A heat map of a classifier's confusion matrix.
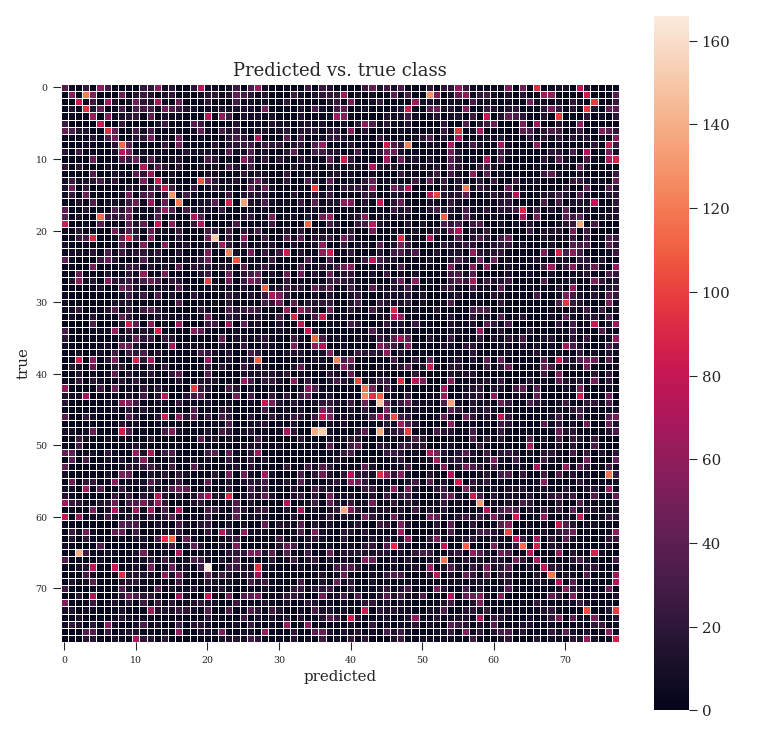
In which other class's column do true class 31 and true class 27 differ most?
20
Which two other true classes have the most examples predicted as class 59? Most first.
4, 10
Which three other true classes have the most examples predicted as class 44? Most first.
48, 43, 54
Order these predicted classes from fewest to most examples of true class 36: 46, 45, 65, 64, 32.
65, 64, 46, 45, 32
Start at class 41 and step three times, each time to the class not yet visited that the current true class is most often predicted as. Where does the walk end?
76
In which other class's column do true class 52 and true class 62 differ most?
22
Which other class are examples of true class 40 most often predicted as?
69
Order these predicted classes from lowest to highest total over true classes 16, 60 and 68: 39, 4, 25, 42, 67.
4, 42, 67, 39, 25
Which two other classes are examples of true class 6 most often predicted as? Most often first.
55, 58
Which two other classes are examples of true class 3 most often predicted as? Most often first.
73, 48
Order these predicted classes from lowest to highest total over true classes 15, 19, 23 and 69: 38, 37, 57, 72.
38, 57, 37, 72
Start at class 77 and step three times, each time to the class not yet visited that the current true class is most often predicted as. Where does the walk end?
51
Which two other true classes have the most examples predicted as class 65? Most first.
50, 2
